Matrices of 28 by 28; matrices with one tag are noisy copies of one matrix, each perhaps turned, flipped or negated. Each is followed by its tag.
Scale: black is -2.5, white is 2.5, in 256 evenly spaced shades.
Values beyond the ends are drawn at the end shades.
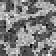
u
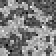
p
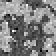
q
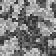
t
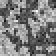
p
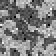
t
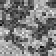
p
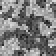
t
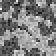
t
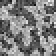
u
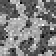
t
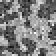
t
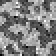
u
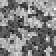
p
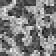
u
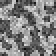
u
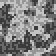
q
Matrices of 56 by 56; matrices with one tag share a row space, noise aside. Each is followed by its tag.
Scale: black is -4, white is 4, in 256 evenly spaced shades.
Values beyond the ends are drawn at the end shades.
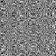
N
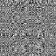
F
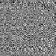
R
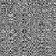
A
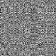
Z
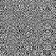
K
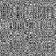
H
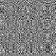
K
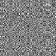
K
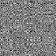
H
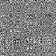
H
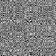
H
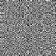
K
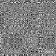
Z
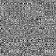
Z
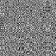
K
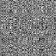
A
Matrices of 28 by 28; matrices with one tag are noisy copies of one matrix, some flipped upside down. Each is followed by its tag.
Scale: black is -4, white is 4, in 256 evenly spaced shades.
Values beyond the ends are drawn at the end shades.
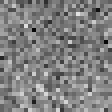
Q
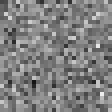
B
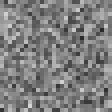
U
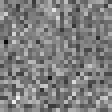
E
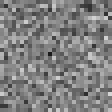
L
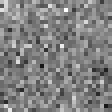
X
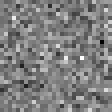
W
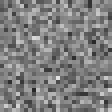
B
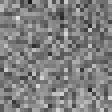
Q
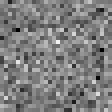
W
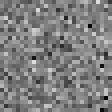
L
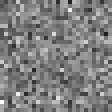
B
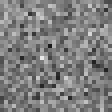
X
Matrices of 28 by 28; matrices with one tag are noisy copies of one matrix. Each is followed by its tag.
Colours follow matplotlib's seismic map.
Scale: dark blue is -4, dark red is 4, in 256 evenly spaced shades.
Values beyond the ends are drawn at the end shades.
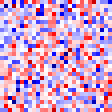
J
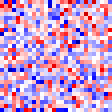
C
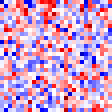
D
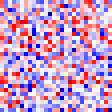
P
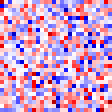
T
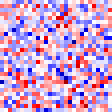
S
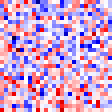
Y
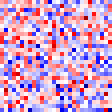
P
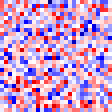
S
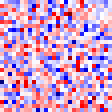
S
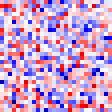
S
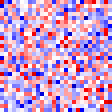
T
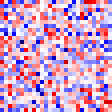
T
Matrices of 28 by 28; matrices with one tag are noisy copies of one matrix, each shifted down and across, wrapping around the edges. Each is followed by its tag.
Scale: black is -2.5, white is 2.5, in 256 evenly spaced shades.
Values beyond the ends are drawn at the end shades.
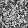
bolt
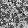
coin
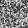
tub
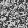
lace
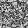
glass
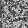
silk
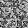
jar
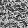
glass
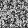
tub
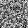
lace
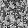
coin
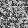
jar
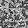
jar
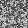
bolt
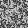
tub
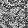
silk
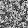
coin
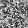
tub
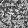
jar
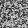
lace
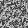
lace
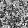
coin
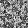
coin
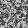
coin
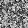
bolt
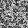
jar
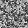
tub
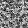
glass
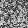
bolt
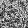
coin
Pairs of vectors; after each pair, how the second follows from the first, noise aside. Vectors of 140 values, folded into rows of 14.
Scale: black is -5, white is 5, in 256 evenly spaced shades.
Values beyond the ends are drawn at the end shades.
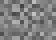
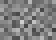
wrapped around, negated.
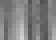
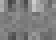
reversed, partly zeroed.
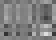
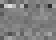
reversed, partly zeroed.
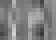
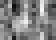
reversed, scaled up.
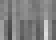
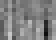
negated.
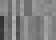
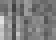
negated.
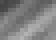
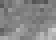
reversed, negated, partly zeroed.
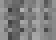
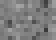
reversed, partly zeroed.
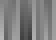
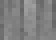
reversed, negated, shrunk.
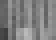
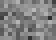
shuffled.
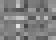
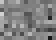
wrapped around, negated.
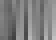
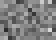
shuffled.
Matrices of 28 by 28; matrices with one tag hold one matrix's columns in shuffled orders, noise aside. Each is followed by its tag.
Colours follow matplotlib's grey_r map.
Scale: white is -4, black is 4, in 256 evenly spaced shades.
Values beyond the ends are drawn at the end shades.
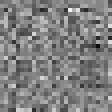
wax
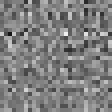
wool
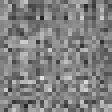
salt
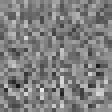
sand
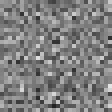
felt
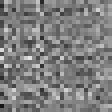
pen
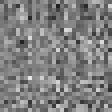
salt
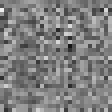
wax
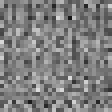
salt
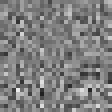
sand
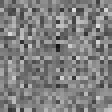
wax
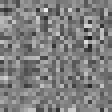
wax
